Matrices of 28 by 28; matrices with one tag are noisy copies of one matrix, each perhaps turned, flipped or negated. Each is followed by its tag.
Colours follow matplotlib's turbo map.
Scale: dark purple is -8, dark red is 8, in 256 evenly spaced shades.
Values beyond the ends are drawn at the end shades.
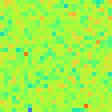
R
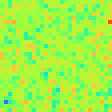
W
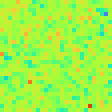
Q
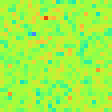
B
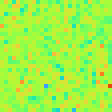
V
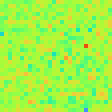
V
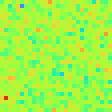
Q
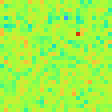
B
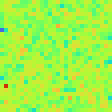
R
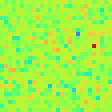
B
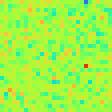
V
